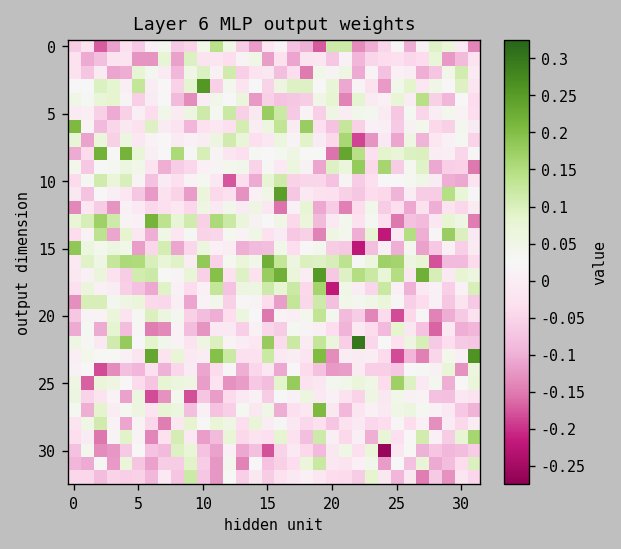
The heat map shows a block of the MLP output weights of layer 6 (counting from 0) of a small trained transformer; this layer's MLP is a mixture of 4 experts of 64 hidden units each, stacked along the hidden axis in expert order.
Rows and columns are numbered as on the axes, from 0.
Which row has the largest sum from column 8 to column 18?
16
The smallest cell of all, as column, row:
24, 30
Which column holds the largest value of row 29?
31
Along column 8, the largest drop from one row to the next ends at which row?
9
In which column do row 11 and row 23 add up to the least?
25
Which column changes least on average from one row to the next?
17
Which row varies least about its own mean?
32
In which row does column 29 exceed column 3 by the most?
14
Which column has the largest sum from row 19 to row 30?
19
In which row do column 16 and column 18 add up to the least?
2
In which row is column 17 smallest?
1
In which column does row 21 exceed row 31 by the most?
3
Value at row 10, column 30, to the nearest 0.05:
-0.1
